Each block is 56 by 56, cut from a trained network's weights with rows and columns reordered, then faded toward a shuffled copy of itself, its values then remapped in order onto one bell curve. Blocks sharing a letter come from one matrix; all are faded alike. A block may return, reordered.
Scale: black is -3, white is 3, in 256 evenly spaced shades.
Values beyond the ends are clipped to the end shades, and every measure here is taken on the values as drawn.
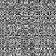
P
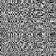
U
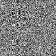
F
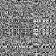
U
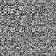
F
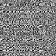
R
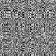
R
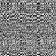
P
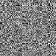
U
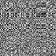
U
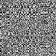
U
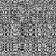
P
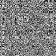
F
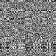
U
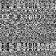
P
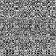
P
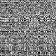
P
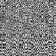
U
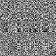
R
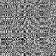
R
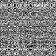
P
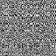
R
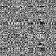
U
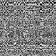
P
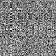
F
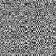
R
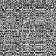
P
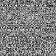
F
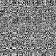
F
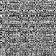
P
